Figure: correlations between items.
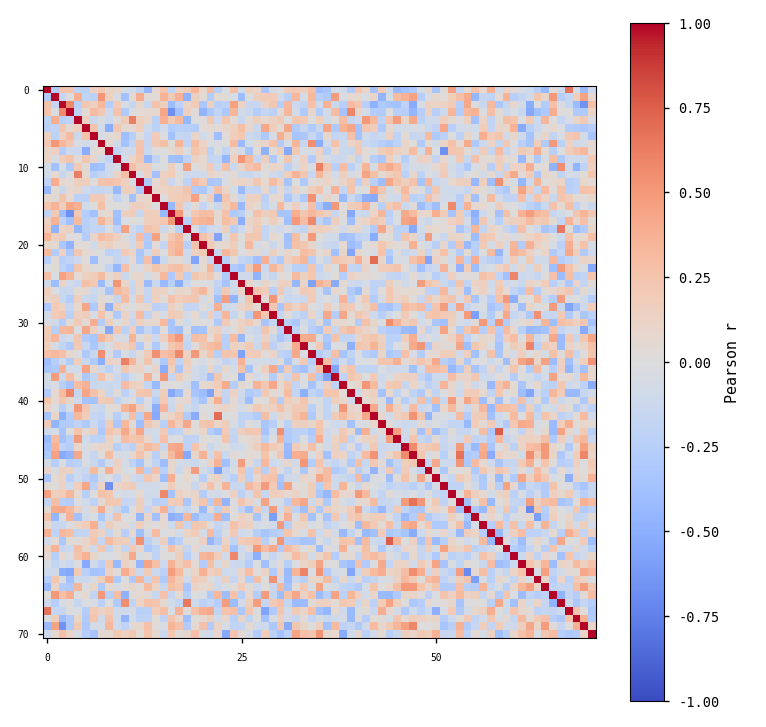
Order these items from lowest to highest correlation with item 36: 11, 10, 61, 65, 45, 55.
55, 65, 45, 61, 11, 10
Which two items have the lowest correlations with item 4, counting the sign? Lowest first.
18, 55
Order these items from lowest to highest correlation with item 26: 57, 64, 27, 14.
57, 64, 14, 27
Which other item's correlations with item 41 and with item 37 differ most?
38
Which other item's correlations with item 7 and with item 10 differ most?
35
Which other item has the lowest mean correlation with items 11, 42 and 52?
14
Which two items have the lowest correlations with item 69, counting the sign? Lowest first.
2, 31
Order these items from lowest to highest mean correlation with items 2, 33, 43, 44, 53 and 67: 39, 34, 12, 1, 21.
39, 1, 12, 34, 21
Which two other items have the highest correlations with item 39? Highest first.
3, 5
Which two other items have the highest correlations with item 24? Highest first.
60, 2
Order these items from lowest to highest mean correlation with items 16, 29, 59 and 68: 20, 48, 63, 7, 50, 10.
10, 48, 20, 7, 50, 63
